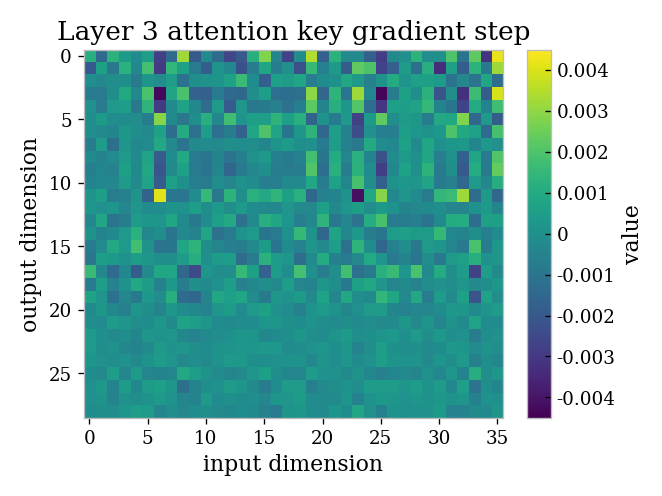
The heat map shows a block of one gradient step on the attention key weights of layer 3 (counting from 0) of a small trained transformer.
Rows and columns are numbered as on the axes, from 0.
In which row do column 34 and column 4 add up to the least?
0
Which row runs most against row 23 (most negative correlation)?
28
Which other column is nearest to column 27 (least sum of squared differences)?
3
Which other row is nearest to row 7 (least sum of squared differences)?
27
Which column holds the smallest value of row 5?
23
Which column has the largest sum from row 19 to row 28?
25
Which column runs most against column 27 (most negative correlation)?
20
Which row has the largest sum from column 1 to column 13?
5
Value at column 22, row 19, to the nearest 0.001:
0.001
